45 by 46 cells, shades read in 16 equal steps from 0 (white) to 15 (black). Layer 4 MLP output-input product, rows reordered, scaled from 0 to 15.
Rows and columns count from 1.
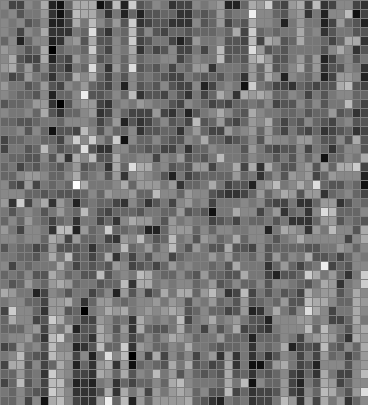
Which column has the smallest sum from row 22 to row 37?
41
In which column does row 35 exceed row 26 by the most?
11
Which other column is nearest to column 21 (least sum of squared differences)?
25
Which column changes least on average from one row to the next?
4
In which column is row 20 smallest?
10
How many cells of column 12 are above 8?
22
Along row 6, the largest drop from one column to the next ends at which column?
32
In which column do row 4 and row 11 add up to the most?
7
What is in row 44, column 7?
3
